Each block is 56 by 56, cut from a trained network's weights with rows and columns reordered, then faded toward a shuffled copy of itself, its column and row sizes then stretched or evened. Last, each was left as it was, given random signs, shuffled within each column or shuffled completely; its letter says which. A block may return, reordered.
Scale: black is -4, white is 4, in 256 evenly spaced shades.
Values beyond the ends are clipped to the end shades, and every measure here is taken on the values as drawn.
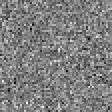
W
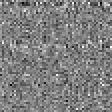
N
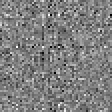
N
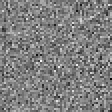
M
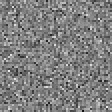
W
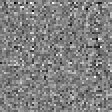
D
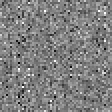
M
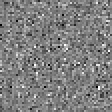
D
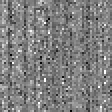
M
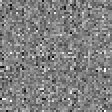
D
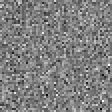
M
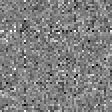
D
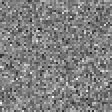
W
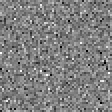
W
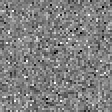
W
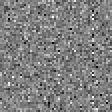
M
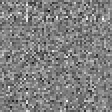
D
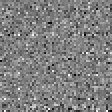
D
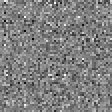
D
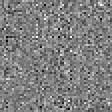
N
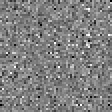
D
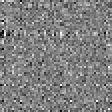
N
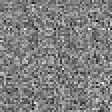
N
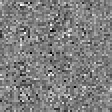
D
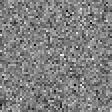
W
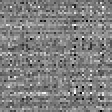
N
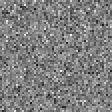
W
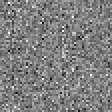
M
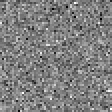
W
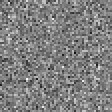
M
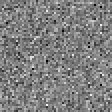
M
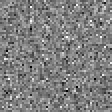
M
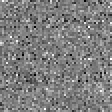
D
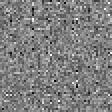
D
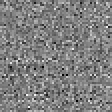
N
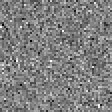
W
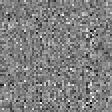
N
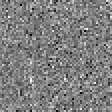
M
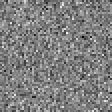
W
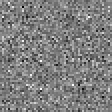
D
